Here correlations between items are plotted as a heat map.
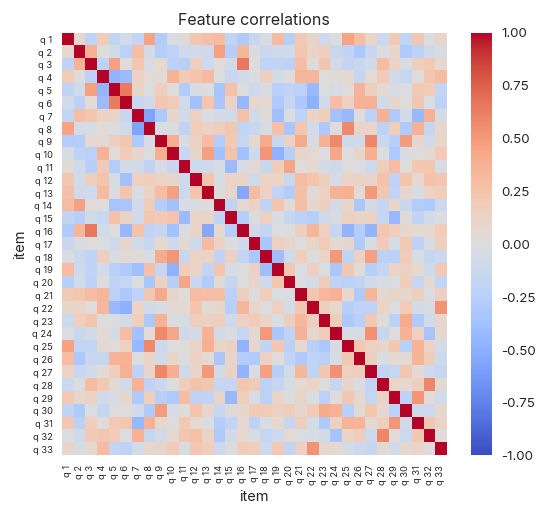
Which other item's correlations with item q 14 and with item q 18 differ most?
q 10
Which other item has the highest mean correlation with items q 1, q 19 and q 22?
q 33
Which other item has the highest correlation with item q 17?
q 13
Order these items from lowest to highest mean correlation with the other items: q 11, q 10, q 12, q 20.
q 20, q 11, q 10, q 12
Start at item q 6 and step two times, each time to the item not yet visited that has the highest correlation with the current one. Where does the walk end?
q 3
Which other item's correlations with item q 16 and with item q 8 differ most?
q 25
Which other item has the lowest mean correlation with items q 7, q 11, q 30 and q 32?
q 8
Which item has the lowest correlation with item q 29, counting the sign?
q 15
